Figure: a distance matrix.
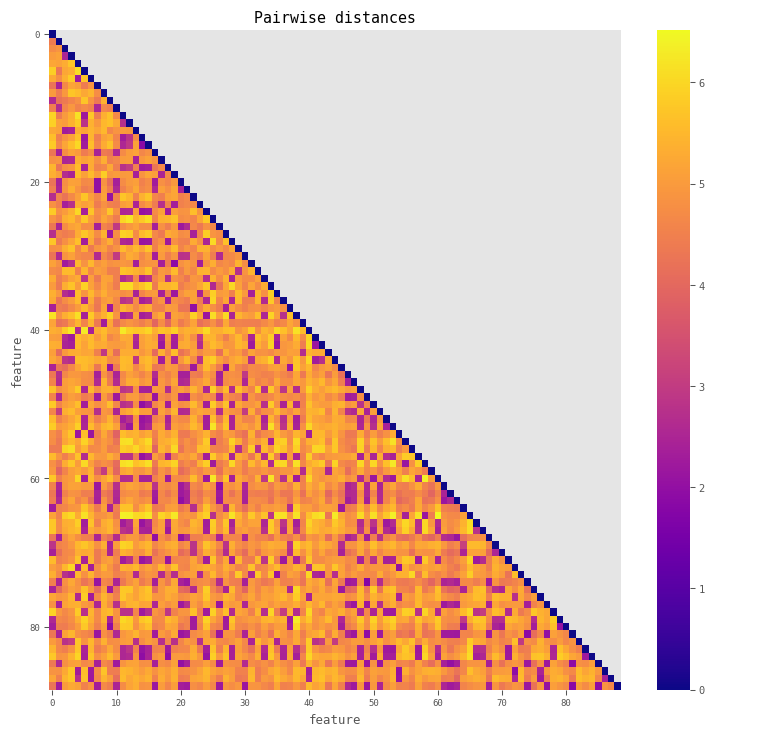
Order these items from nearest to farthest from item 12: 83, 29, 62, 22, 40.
83, 62, 29, 22, 40
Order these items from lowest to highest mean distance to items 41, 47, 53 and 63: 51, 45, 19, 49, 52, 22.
49, 51, 52, 19, 45, 22
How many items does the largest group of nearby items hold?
23
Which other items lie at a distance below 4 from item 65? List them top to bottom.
25, 34, 55, 58
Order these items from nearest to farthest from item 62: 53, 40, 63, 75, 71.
63, 75, 71, 53, 40
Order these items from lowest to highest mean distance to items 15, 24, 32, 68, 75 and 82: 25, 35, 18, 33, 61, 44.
18, 33, 61, 35, 44, 25
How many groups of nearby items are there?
8
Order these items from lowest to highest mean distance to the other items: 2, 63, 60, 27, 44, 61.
63, 61, 60, 2, 27, 44
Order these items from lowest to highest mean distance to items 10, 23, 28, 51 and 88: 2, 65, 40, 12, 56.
2, 12, 56, 65, 40
